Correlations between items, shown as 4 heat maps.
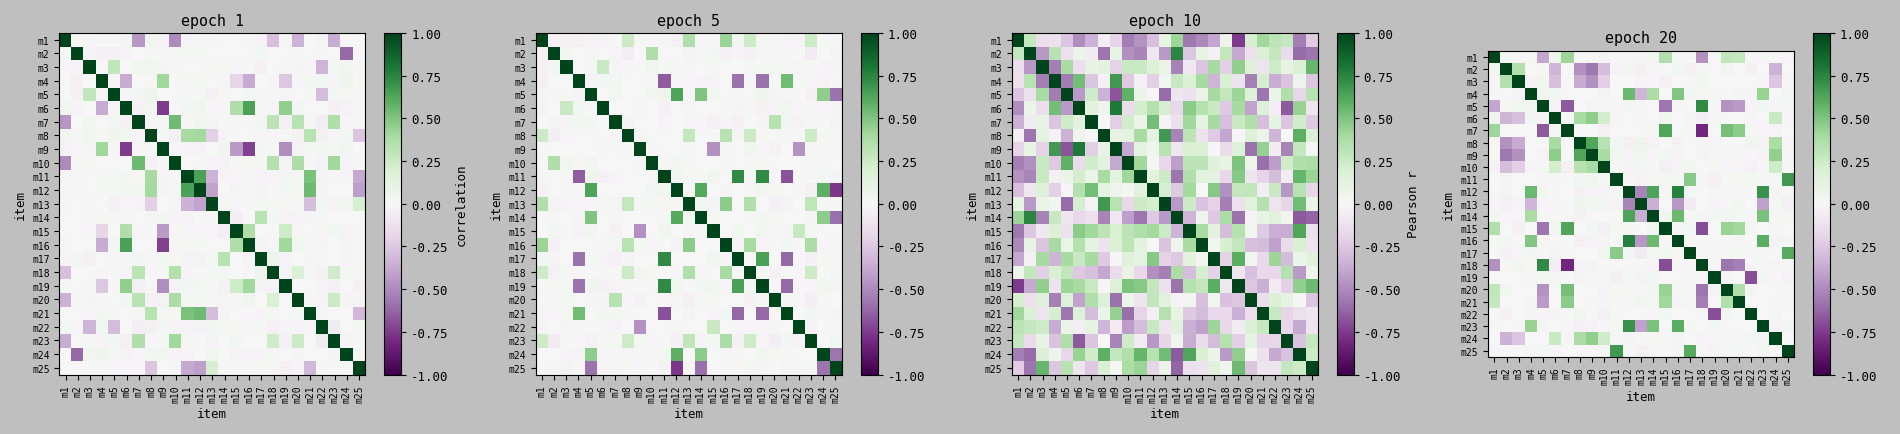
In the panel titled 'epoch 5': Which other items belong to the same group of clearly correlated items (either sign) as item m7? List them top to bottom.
m20
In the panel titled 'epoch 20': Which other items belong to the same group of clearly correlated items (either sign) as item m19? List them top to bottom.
m22
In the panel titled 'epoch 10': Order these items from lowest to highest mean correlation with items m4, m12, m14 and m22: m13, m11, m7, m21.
m11, m13, m7, m21
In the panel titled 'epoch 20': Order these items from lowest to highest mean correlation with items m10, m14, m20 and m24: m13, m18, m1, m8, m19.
m18, m13, m19, m1, m8
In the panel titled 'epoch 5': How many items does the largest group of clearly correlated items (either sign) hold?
6
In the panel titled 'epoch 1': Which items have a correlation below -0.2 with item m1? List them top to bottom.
m7, m10, m18, m20, m23
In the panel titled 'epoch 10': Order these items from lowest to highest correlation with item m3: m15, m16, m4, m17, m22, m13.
m4, m16, m15, m13, m22, m17
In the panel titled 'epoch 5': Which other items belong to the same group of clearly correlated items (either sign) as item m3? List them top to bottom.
m6
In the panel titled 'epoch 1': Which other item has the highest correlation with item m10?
m7
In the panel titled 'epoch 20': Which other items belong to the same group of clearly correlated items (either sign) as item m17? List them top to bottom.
m11, m25
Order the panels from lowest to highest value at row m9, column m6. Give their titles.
epoch 1, epoch 5, epoch 20, epoch 10
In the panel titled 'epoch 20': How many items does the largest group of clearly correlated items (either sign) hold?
7
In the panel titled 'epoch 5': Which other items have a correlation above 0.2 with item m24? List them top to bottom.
m5, m12, m14
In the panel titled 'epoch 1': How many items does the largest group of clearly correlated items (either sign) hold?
6
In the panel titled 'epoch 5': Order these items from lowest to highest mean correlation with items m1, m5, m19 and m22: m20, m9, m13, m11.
m9, m20, m13, m11
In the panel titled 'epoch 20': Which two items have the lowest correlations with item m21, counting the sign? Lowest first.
m18, m5
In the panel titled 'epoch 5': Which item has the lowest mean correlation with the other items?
m25
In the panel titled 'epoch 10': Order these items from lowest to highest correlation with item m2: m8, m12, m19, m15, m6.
m8, m19, m15, m12, m6
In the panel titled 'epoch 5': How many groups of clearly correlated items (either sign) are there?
7
